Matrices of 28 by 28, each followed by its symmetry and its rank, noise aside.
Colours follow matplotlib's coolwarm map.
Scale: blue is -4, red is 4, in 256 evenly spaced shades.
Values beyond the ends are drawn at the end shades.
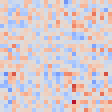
no symmetry, rank four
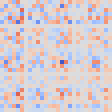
no symmetry, rank three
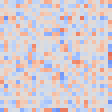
antisymmetric, rank four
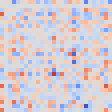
antisymmetric, rank six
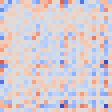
symmetric, rank three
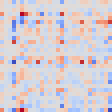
no symmetry, rank four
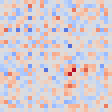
symmetric, rank four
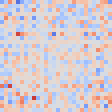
no symmetry, rank six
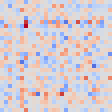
no symmetry, rank six
